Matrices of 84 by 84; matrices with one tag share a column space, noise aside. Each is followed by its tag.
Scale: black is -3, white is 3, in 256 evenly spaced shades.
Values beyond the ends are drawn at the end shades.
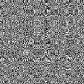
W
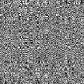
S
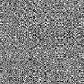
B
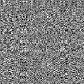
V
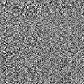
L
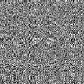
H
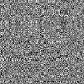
W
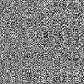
B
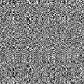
S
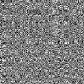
W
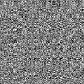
V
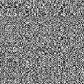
L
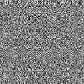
S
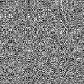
V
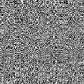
S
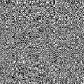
S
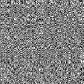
S
